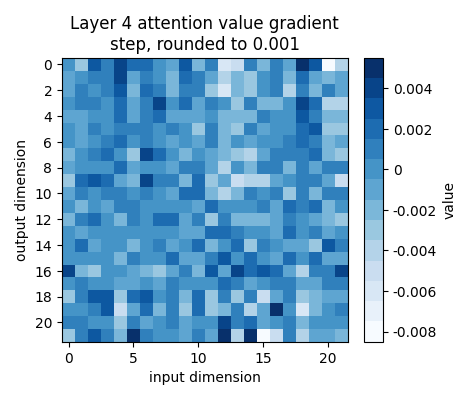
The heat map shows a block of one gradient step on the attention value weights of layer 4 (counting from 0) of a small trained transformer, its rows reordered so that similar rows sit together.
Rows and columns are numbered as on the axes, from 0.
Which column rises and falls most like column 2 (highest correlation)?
6
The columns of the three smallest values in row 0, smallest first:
20, 12, 13
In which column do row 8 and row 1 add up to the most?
4
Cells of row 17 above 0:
8
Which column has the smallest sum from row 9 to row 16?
14
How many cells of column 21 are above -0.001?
9
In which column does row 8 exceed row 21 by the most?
15
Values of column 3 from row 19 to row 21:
0.003 0 0.001
